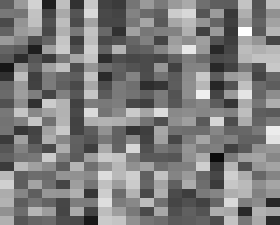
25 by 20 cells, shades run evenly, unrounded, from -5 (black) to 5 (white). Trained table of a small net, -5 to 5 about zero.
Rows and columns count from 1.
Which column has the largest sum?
18
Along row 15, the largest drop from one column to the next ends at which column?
6
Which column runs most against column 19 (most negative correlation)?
2
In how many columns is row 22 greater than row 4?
10
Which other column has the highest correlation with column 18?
7
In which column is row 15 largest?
20
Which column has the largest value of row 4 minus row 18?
16
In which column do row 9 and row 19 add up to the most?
15
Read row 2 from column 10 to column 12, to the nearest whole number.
0 -1 -1
